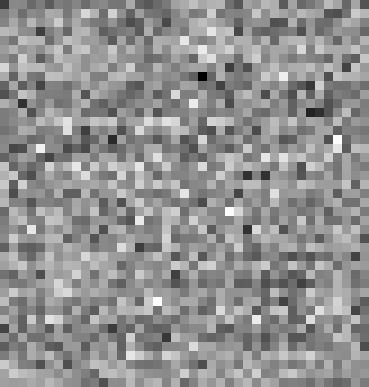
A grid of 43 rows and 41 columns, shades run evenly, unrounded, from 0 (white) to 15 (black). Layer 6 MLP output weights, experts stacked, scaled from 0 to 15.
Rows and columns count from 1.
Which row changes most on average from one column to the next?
26
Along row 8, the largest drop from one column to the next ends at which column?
40
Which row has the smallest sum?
6
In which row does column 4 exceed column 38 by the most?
16
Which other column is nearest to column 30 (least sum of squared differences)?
33
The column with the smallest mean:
7
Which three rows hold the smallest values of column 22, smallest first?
12, 39, 25
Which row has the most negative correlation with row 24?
8
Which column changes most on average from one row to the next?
23
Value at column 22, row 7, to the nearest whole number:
9
